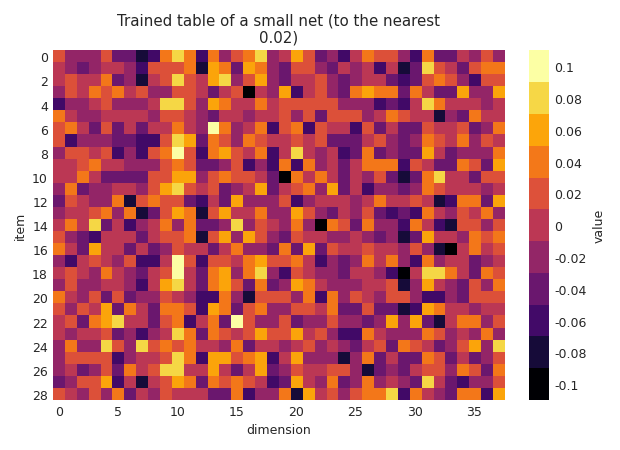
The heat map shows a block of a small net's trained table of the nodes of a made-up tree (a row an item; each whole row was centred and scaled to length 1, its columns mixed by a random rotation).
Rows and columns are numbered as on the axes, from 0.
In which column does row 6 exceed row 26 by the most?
26
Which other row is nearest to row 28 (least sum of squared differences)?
9
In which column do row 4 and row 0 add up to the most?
10
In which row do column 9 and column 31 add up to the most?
4
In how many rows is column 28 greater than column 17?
7
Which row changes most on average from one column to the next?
14
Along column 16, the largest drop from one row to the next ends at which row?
3
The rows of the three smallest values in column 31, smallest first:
20, 22, 16
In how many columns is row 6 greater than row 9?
18
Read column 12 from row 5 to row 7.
-0.02 -0.02 -0.04
